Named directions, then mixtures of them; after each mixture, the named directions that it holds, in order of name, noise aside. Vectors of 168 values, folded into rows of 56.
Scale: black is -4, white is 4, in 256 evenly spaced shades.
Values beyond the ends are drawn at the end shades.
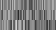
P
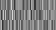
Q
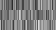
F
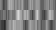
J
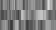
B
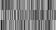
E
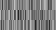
E, P.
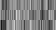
E, J.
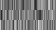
F, P, Q.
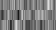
B, P.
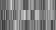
B, J, Q.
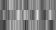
J.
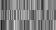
B, E, J.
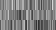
F, P.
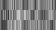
F, J, Q.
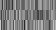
E, F.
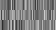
E, P, Q.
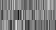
B, P.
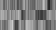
B.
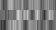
J.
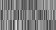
F, P.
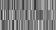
F, Q.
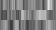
B.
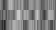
J.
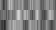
J.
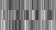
J, P.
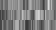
B, J.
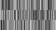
E.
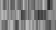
B.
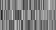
B, P, Q.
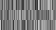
F.
